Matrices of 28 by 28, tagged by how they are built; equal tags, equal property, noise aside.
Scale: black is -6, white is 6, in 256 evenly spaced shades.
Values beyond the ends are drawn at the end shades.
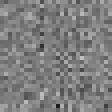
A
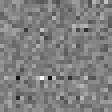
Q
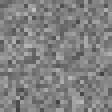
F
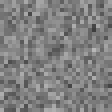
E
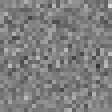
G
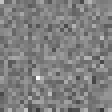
Q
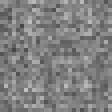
E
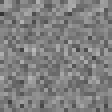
G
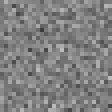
F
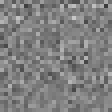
A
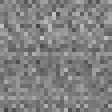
G
